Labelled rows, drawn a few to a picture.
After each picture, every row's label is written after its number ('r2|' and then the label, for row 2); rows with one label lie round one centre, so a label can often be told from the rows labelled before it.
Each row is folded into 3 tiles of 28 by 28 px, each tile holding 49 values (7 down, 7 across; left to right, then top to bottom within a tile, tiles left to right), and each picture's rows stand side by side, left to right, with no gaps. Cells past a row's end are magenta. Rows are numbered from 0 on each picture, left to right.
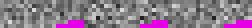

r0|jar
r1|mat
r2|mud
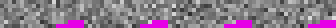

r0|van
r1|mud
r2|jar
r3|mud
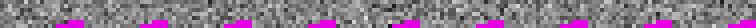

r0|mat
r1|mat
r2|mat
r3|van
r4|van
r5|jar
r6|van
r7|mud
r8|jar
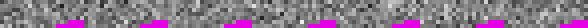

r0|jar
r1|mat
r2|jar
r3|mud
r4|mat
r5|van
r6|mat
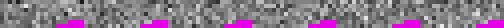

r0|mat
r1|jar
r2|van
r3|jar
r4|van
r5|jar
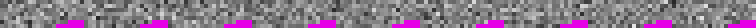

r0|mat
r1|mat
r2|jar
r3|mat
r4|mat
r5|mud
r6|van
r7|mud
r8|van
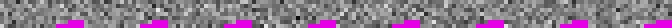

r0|mud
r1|jar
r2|mud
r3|mud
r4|mud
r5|mat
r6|jar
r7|jar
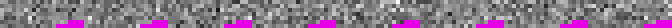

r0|van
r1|jar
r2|mud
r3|mud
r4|mat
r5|mud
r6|jar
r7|mud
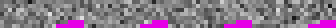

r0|mud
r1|jar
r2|mud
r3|jar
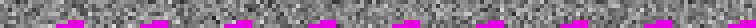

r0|jar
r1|mud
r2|jar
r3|mat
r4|mat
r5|van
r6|mat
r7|mat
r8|mat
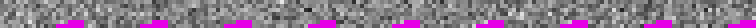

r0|van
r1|van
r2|mat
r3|jar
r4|mud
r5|jar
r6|mud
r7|van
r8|van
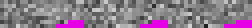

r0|mud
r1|van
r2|van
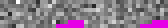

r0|van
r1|van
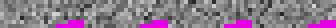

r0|jar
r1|mat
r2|jar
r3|mud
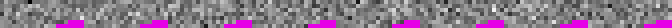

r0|mud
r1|mud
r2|mud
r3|van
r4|mat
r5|jar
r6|van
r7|mud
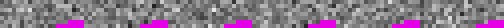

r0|mud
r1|mat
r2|jar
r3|mat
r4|mud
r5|van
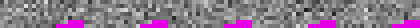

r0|van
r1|jar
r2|mud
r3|jar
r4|van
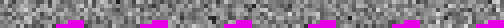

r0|van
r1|van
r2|jar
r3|van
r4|mat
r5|mud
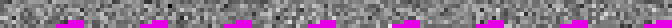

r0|mat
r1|mud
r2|van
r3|mud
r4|jar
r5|mat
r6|mud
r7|mud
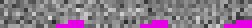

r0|mud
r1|van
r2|van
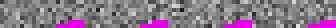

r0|mud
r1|mud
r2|mud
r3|mud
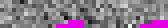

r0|jar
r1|mud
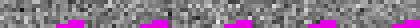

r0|jar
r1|mat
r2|mud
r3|mat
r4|mat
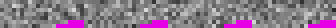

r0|jar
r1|mud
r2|mud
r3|jar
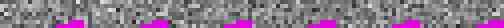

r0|mud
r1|van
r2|mat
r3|van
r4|mud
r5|van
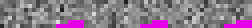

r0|mat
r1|mat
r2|van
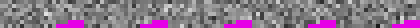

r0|mud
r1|van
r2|mud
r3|mud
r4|mud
